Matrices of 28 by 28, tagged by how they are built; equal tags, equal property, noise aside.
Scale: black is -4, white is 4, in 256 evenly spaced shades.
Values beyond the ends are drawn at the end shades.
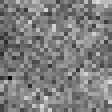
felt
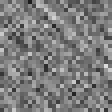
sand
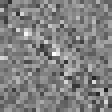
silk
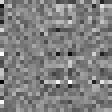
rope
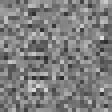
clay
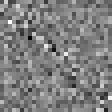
silk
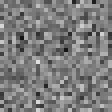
rope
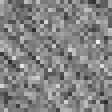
sand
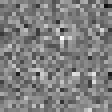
rope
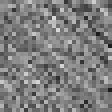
sand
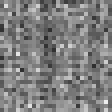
clay
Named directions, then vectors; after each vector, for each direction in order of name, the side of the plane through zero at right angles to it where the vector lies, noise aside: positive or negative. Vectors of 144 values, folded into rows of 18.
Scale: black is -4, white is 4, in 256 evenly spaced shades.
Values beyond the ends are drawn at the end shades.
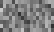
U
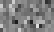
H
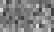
positive, positive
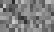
negative, positive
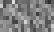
positive, negative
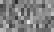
negative, negative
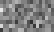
positive, positive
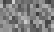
positive, negative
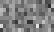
positive, positive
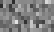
negative, positive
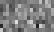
negative, negative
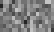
negative, positive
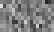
positive, negative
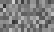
positive, negative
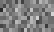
negative, negative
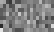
negative, negative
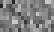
negative, positive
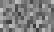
positive, positive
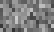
negative, negative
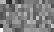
negative, negative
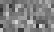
negative, negative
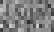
positive, positive
